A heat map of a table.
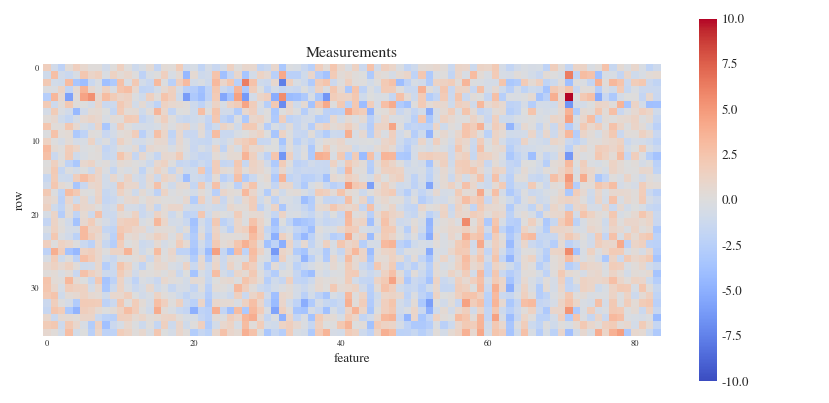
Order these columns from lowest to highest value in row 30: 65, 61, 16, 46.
16, 65, 46, 61
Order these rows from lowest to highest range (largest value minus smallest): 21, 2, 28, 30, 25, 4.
28, 30, 21, 25, 2, 4
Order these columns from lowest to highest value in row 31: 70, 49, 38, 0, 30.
38, 49, 30, 70, 0
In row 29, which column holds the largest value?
47
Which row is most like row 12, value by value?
5
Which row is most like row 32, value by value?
23
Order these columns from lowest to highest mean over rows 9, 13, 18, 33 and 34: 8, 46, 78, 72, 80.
8, 72, 80, 78, 46
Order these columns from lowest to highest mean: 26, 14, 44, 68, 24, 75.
44, 68, 24, 14, 75, 26
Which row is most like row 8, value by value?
29
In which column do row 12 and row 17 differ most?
32
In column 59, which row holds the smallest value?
6
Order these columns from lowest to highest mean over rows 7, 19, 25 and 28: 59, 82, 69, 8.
8, 82, 69, 59
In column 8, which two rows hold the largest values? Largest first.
4, 3
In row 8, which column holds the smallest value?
63
